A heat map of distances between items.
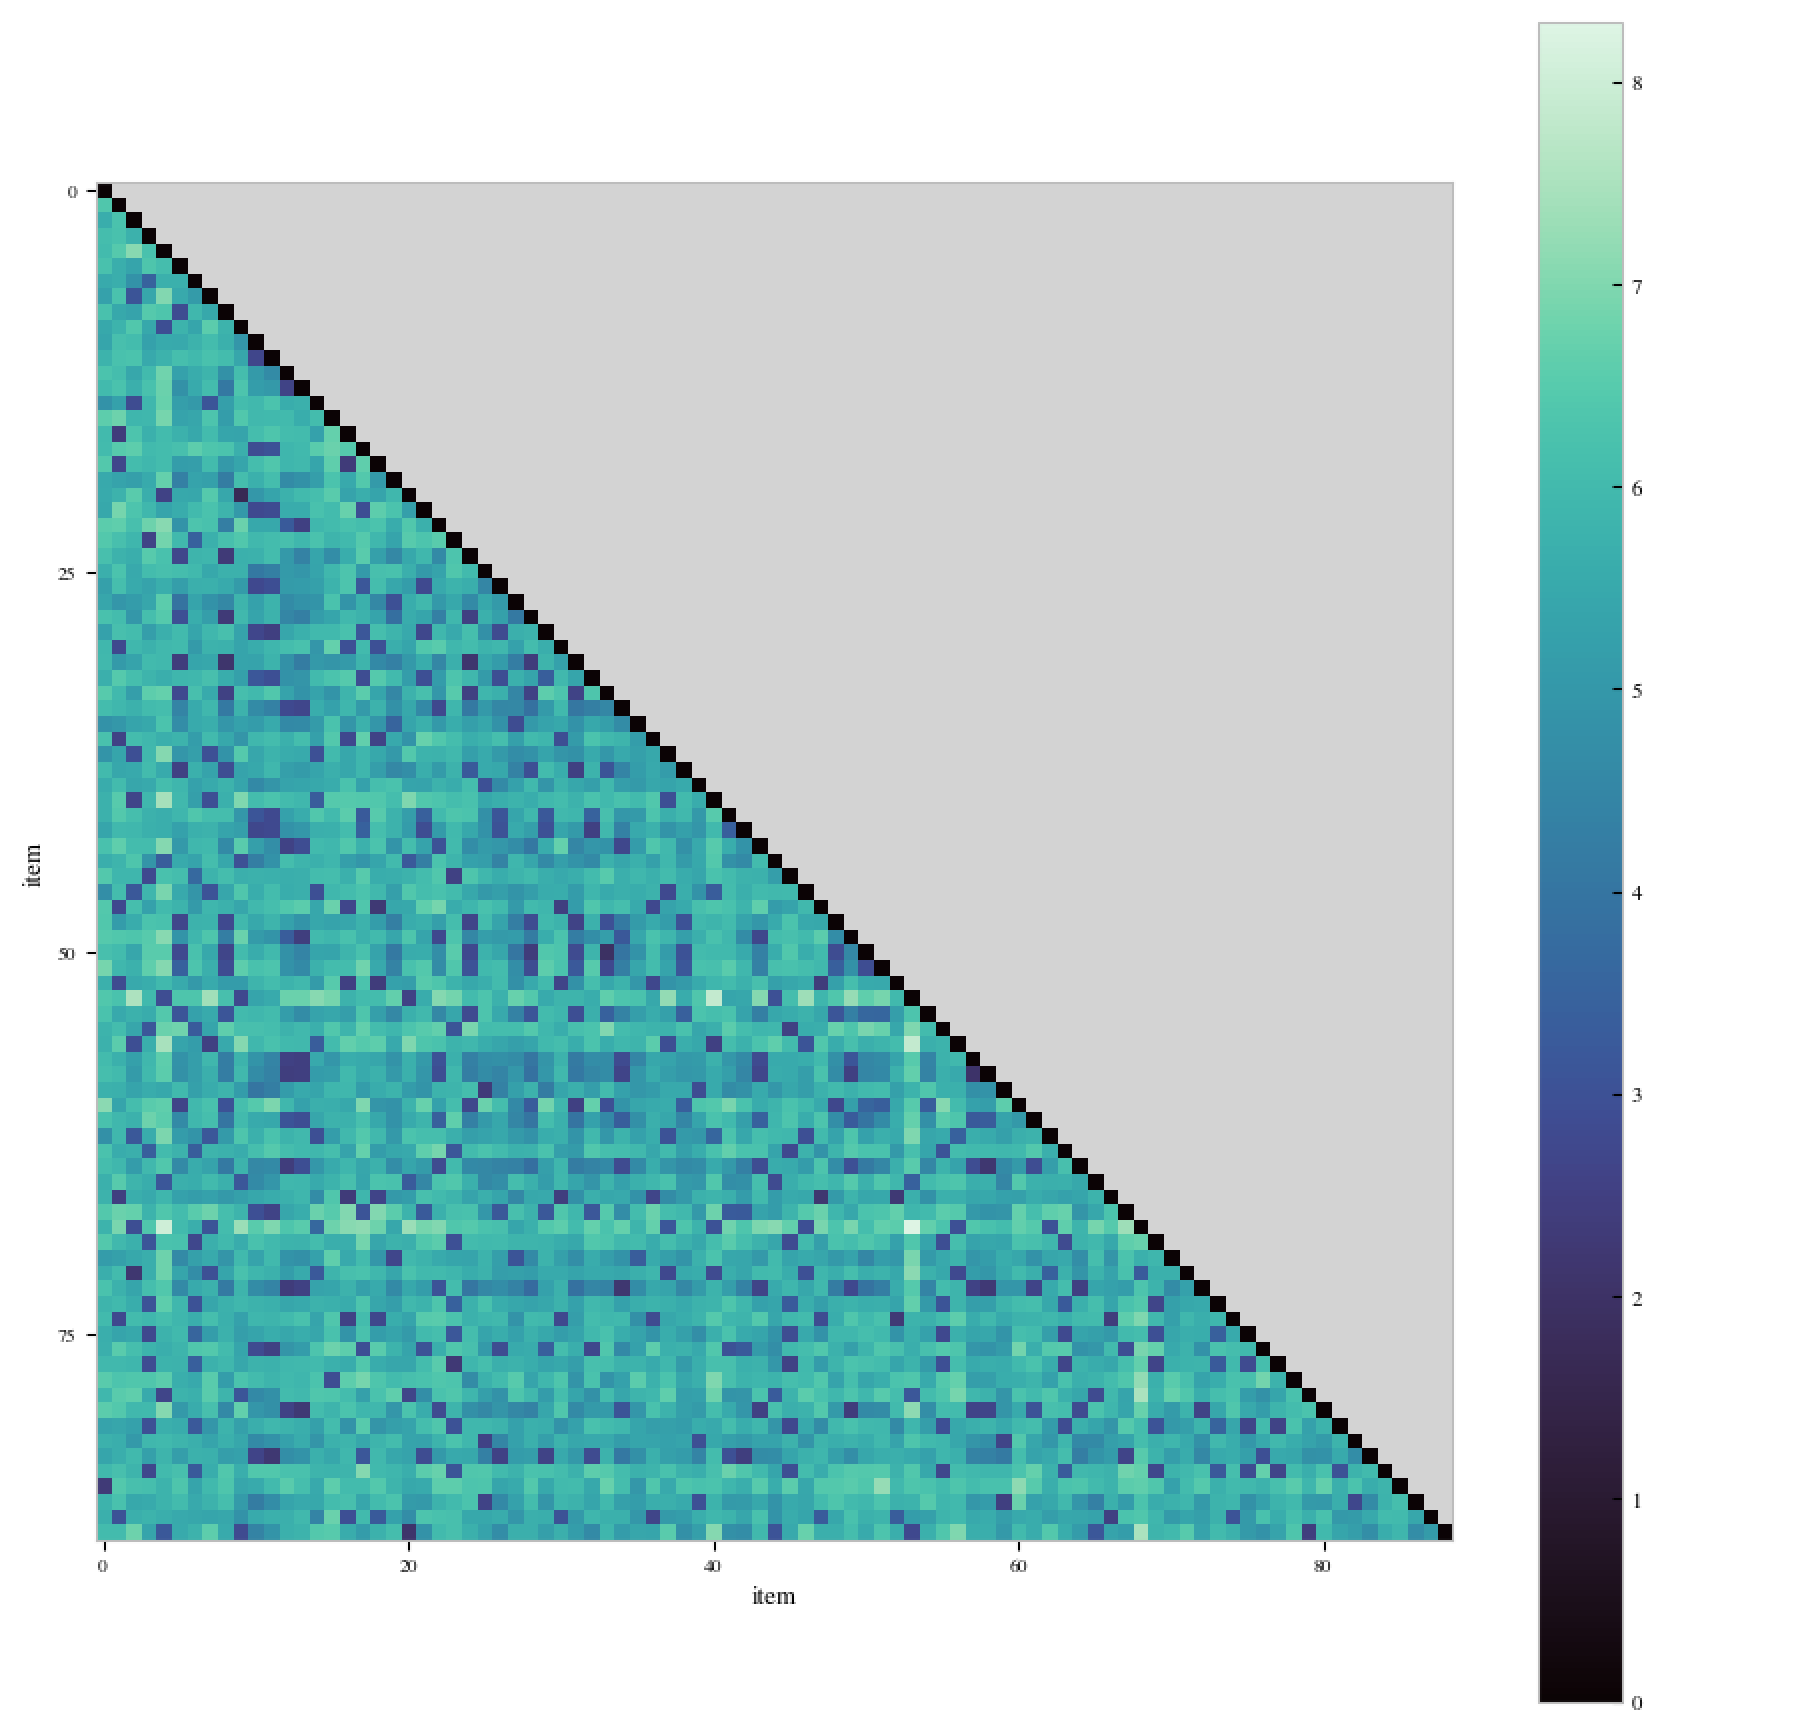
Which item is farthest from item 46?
53
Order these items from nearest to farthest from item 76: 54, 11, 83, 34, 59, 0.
11, 83, 34, 59, 0, 54
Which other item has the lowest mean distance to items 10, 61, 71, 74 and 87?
66
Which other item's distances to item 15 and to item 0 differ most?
85
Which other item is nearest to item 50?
33
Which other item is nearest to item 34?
72
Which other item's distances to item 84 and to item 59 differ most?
25
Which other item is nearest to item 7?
56
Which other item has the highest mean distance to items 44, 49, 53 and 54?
68
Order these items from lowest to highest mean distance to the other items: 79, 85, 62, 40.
62, 79, 40, 85
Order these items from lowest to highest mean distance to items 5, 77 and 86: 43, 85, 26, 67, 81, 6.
81, 6, 26, 43, 67, 85
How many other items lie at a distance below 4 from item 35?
3
